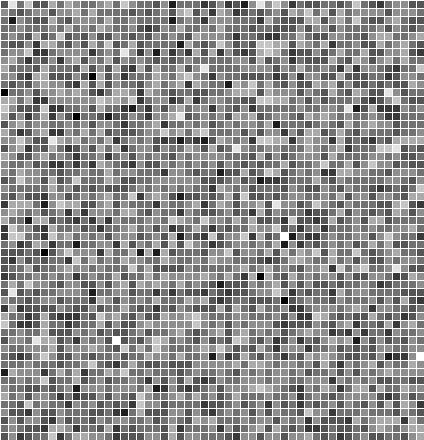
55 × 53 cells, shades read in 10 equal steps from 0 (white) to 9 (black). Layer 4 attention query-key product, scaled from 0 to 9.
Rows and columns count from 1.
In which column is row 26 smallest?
35
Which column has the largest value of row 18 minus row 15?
23
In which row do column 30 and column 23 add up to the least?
15
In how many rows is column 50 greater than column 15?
20
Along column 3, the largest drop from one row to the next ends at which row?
18
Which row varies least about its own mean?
4
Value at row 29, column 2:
2
